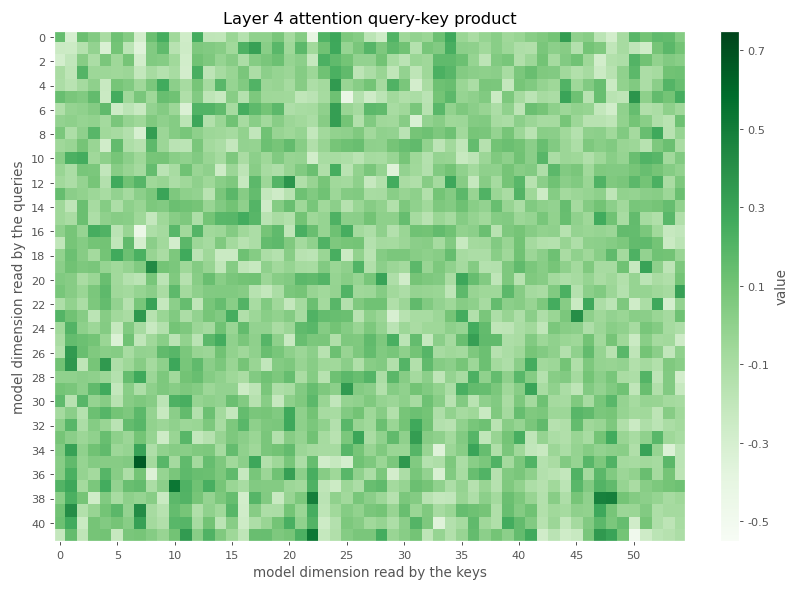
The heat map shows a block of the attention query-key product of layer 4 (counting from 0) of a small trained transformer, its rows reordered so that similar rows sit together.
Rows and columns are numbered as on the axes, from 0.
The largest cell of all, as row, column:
35, 7
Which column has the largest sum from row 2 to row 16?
24
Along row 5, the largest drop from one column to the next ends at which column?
25
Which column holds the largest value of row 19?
8
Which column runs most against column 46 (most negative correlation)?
50
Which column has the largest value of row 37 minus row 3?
10
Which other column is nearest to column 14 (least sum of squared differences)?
27
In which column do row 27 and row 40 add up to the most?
1
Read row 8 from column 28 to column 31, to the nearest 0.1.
0 0 -0.2 0.1
